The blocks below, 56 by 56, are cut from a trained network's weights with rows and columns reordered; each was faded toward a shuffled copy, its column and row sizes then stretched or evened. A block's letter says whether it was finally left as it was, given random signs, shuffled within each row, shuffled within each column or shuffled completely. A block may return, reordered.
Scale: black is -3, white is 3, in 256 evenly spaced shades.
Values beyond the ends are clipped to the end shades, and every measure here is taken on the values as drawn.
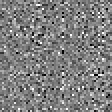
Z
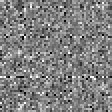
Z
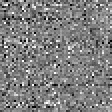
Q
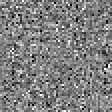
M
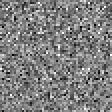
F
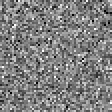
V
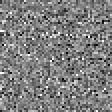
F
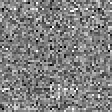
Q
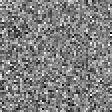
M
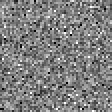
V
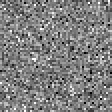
V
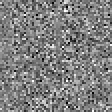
M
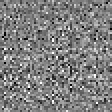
Z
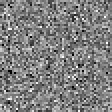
M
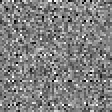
Z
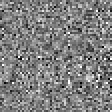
Z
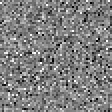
V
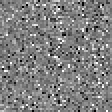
M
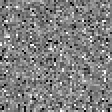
M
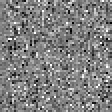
M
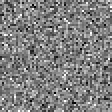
V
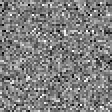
F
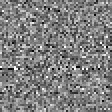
F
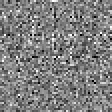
Q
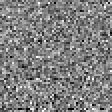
F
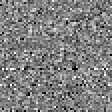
F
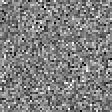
V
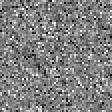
V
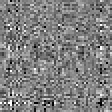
Z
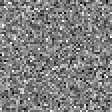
V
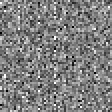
M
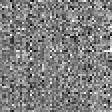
Z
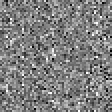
M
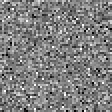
V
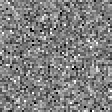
V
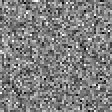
V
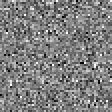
F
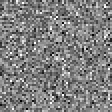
M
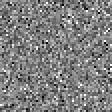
V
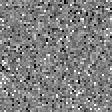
V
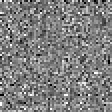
Q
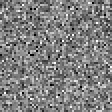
V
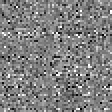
Q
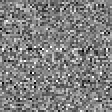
F
